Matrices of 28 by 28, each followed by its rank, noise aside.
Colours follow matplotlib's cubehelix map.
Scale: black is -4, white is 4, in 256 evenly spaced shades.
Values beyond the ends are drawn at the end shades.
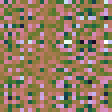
three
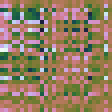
two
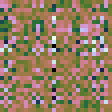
three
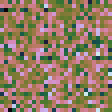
eight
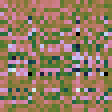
three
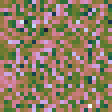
eight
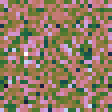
eight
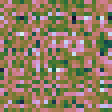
four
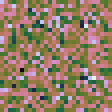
eight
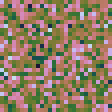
eight
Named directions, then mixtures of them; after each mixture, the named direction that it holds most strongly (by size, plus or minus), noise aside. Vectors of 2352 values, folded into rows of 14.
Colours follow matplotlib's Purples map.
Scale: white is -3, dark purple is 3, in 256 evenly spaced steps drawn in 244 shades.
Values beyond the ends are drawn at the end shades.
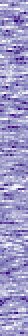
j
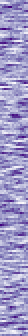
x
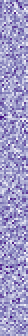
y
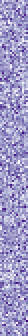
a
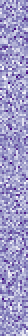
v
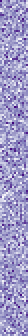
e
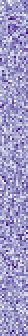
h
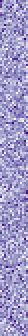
e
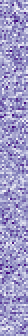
y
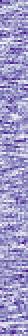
x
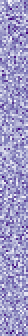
h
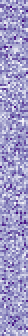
v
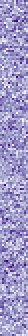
v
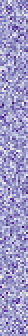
h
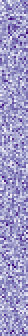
h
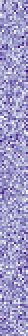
y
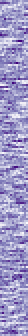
x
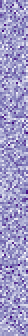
y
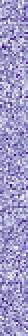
a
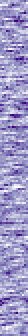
j
